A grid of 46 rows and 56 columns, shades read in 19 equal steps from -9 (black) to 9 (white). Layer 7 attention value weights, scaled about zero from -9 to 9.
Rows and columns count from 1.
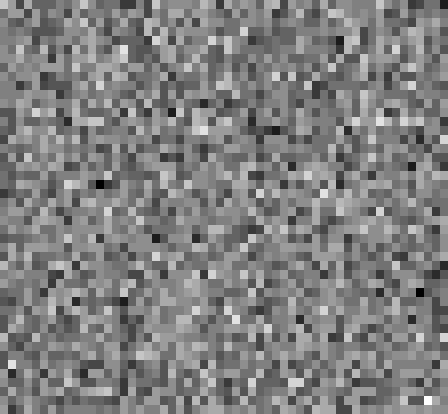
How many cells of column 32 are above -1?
24
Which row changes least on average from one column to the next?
39
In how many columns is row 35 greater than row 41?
29
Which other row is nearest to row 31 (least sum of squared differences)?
41
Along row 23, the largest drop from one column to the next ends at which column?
10
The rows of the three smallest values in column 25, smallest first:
27, 3, 22
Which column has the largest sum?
25
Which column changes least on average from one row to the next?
36
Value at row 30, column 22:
4
